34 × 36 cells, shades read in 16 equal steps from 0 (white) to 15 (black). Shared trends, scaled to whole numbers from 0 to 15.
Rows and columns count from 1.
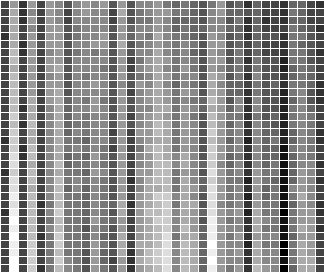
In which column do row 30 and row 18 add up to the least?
2
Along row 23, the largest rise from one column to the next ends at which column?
3
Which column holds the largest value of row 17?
32
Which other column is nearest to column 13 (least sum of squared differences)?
23
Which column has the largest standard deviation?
24
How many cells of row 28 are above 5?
27
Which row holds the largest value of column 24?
1
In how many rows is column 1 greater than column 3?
4
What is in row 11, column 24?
5
